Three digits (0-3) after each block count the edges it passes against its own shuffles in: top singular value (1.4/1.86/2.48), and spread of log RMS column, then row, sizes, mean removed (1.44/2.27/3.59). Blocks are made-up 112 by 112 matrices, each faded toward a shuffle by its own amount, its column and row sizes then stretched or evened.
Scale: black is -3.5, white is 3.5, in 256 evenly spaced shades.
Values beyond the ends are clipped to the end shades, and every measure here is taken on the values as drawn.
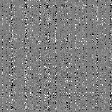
1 3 2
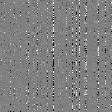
3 3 1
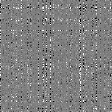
2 3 2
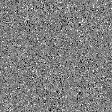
0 1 1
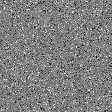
0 0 0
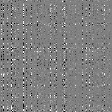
3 3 2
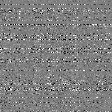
1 1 3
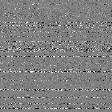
1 0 3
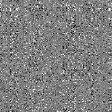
2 2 1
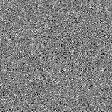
2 0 1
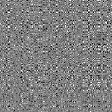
3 2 2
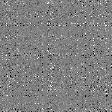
1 2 2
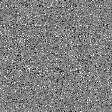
1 0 1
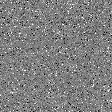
0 0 1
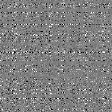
0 2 3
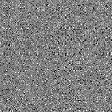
2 1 1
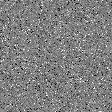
0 0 0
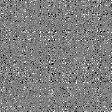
1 2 2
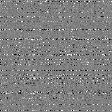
2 1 3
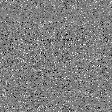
0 0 2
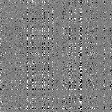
3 3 2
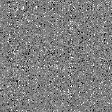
1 2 1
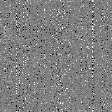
2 2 0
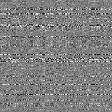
3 0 3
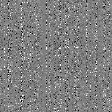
0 3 0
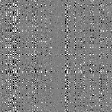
3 3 2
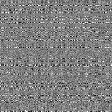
3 0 3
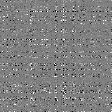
1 2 3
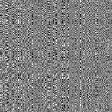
3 3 1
